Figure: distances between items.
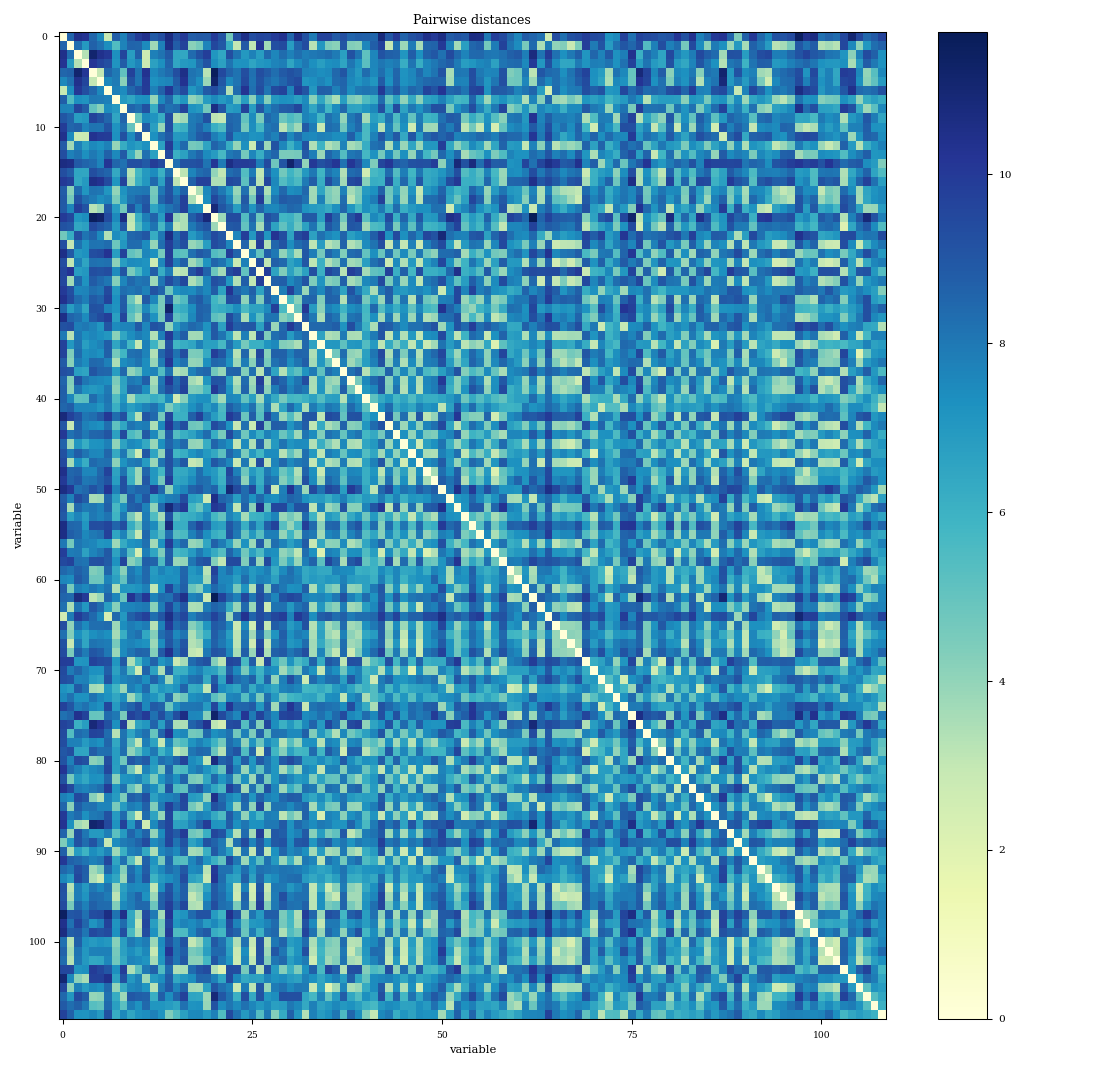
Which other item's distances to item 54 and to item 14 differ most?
30
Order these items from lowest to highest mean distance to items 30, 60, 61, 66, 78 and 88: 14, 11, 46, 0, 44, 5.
46, 44, 5, 11, 0, 14
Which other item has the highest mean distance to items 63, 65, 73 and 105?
14
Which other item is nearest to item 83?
81
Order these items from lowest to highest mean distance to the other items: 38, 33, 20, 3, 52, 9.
33, 38, 9, 52, 3, 20
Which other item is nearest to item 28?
50
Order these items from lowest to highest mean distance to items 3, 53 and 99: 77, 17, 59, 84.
17, 77, 59, 84
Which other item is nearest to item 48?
57
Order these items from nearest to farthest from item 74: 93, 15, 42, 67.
93, 15, 67, 42
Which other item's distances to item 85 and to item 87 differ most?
11
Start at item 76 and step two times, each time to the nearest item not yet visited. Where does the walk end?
103
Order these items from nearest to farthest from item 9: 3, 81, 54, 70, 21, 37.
21, 37, 81, 70, 54, 3
